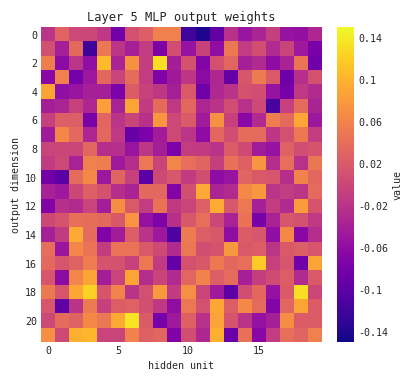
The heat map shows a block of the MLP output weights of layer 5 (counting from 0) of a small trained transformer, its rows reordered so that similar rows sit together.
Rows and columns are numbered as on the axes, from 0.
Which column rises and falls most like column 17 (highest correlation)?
2
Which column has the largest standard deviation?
3
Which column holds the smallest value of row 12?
0
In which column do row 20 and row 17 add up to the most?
6
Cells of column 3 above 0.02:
13
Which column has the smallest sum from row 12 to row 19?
9
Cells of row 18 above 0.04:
7
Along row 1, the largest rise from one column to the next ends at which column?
4
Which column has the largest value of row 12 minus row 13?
8
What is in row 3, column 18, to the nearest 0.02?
-0.02
